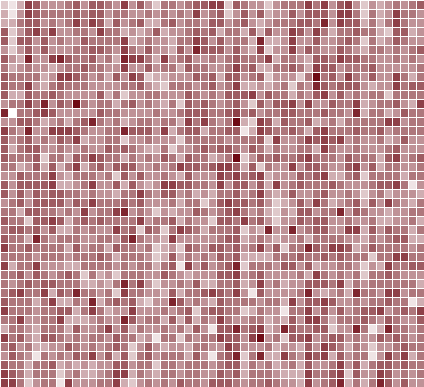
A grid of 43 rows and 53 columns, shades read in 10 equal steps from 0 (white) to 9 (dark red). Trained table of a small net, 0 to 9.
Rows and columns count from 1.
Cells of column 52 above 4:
20
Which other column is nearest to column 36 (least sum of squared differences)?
14
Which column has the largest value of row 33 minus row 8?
39
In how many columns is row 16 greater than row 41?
17
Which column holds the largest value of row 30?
30
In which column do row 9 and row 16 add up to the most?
40
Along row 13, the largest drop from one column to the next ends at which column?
2
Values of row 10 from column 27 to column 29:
6 4 5
